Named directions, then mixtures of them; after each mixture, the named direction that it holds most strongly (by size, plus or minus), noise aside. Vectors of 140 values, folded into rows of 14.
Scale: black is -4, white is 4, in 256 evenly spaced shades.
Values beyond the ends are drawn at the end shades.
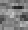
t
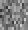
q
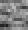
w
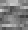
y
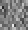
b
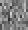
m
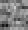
w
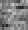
w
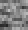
w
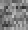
w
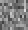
m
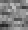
w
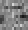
t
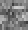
t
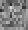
y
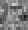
t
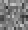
q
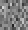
b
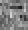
t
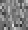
b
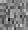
q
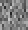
m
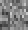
m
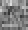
y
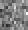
q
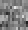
t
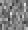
m
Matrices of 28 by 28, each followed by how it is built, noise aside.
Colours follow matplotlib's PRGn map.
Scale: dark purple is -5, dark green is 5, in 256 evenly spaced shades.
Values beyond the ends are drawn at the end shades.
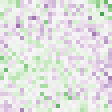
smooth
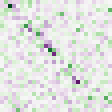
banded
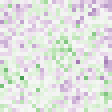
smooth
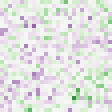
smooth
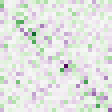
banded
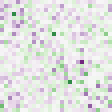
block diagonal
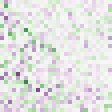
lower triangular
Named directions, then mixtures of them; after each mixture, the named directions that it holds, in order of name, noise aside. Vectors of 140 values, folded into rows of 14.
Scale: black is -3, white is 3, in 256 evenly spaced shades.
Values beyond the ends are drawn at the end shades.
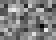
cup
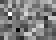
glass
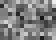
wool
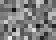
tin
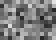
wool.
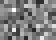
tin.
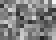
wool.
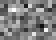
cup.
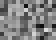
cup, tin.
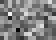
glass.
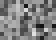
cup, tin.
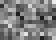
wool.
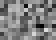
cup, tin.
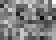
wool.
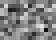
cup.
